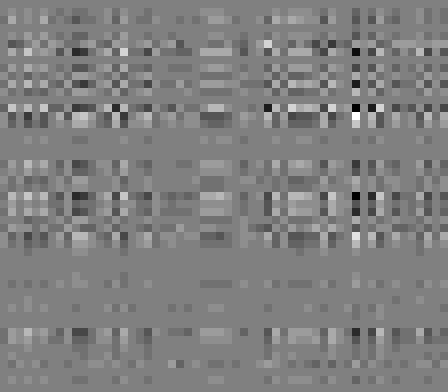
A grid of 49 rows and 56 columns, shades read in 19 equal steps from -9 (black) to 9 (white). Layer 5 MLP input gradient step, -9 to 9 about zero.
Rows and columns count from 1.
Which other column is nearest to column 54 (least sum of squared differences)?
19
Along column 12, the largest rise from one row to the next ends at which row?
15
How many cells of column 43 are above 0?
11
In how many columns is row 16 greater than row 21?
24
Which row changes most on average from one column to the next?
14
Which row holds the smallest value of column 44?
6
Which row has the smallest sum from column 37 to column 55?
46
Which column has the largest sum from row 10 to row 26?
42
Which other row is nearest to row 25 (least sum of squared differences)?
7
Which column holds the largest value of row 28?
45
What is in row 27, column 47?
-4
